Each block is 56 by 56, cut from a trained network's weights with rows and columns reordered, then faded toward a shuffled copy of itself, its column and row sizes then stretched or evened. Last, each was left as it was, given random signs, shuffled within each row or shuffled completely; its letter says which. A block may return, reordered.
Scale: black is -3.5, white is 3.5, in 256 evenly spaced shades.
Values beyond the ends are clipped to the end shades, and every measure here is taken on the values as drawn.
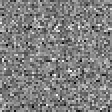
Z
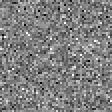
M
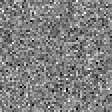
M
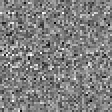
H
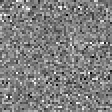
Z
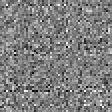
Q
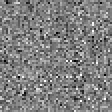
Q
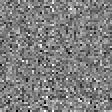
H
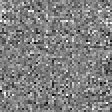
H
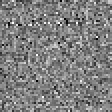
Z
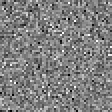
M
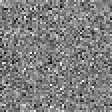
H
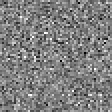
Z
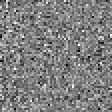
H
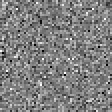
M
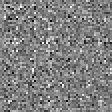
H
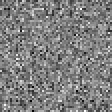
H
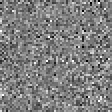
H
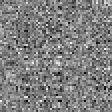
Q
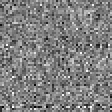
Q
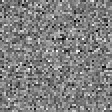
Z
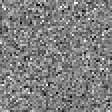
M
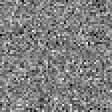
Z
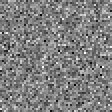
M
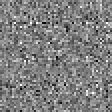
H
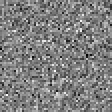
Z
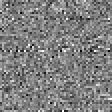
Z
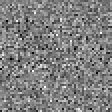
Z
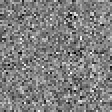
H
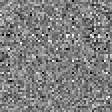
Q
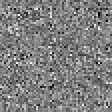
H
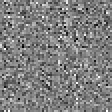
H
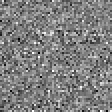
Z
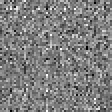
H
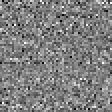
Z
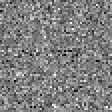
Z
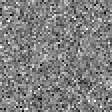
M
